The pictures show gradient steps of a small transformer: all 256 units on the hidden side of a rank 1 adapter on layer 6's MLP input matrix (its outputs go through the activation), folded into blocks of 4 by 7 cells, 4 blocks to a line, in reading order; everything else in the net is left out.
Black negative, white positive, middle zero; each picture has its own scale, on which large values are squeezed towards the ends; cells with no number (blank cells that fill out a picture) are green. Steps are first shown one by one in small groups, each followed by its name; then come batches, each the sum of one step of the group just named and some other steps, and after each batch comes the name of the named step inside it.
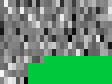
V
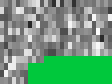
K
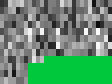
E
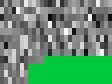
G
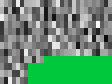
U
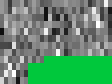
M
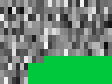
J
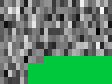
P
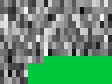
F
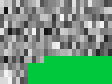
U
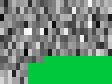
G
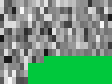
M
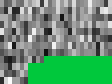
U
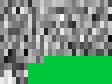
F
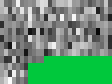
M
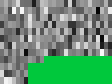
V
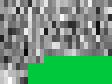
V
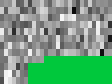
K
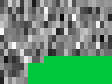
F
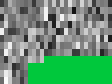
E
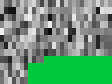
G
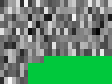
G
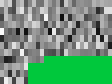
V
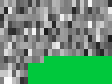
V
